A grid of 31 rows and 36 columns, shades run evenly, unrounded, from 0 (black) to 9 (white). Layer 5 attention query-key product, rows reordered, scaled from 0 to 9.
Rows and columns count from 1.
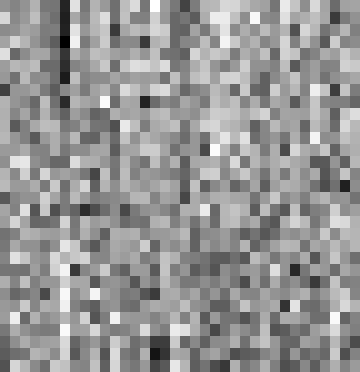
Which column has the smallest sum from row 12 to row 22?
10
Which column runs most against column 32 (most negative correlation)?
34
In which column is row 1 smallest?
7
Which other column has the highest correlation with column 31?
26
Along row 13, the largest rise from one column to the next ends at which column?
22
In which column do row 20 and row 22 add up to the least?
25
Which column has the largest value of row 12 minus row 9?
15
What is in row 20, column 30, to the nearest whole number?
5
